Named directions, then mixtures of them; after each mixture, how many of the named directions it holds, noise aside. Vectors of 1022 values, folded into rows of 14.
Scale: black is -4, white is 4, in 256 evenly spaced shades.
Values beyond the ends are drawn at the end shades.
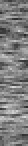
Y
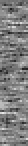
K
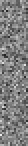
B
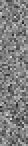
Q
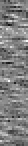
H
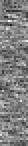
three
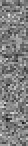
three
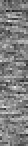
four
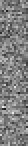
two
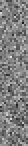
one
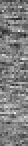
three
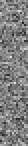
two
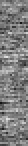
three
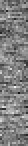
two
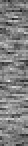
two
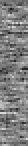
one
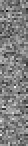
two
